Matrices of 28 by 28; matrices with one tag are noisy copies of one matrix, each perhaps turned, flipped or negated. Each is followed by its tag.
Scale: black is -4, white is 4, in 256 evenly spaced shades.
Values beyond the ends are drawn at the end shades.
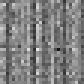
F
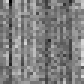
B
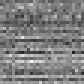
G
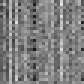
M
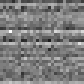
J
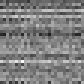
M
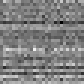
M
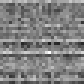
J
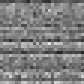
J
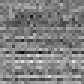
G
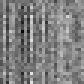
G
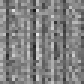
F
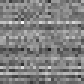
M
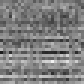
G
